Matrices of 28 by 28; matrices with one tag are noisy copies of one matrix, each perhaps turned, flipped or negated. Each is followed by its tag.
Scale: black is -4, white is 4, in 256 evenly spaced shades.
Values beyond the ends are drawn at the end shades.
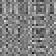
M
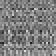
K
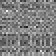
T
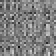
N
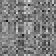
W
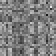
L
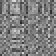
M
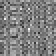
T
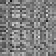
K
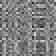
M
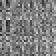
N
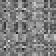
L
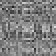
W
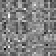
L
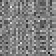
T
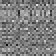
T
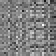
K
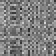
T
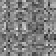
L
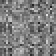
L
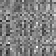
N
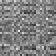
N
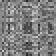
W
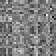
L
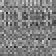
K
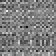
T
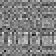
M
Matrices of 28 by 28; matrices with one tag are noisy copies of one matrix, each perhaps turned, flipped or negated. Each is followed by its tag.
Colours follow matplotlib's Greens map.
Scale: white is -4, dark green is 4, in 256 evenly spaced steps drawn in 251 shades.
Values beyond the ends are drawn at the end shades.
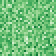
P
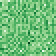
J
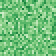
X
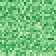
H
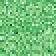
H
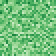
X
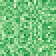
X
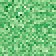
P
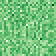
J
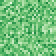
X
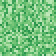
P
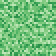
P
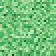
X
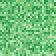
H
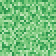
H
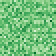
P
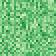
J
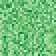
P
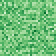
J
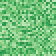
J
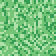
X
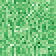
J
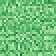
H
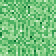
J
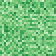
J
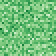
P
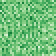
J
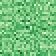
H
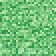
J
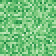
P
